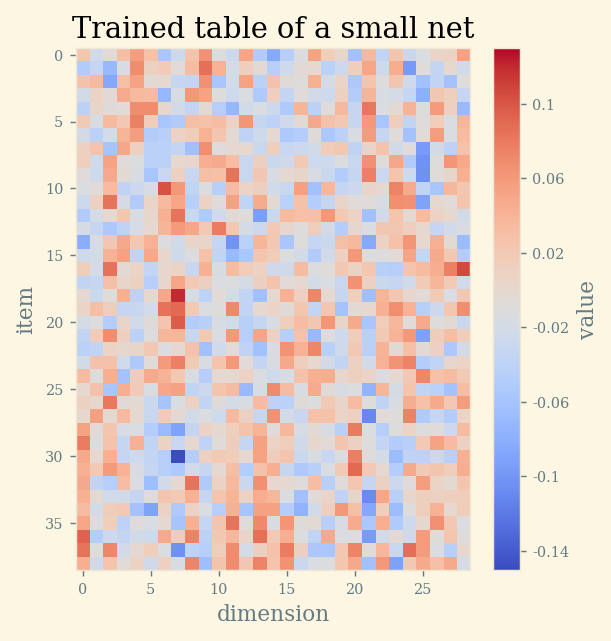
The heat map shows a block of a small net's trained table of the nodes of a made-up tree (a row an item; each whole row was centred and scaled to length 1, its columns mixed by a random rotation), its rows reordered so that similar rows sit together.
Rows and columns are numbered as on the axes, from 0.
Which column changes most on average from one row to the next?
2
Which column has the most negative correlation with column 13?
17
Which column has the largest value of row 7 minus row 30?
7
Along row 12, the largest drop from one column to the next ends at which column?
8
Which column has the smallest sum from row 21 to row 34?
21
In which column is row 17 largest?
20
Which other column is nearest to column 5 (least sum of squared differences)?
16
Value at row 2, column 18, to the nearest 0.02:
-0.02
